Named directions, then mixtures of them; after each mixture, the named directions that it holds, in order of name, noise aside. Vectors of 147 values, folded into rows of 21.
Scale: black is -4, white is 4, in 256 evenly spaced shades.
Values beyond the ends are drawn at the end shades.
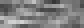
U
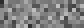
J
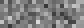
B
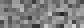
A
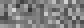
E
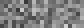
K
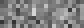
B, J, K.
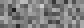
E.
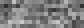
E, U.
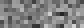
A.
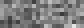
A, U.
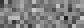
B, J, K.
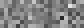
A, E, J.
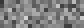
J.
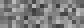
A, E, J.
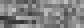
E, U.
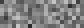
E, J.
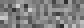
A, E.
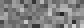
A.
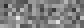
E, K, U.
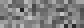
A, K.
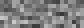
A, U.
